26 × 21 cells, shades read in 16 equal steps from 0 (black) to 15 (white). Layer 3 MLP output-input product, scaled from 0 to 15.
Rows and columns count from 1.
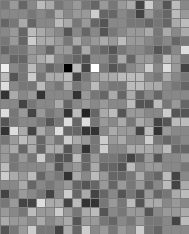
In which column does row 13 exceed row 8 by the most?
13
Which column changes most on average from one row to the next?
8
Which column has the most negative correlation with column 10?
19
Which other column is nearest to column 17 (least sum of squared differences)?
2
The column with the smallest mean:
18
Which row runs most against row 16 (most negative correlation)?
24
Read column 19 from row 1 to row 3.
5 6 6
